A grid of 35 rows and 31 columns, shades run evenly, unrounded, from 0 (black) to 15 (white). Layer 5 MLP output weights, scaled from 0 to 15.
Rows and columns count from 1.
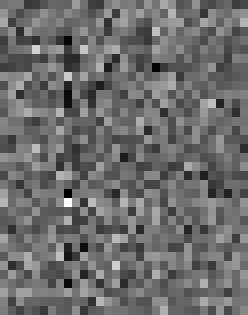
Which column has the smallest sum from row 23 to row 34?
11
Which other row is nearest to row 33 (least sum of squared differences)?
9
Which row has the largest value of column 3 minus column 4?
10
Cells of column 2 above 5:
27
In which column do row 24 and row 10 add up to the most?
20
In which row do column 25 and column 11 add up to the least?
28
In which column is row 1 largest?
21
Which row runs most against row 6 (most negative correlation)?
23
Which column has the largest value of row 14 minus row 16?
18
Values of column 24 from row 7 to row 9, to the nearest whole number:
7 5 6
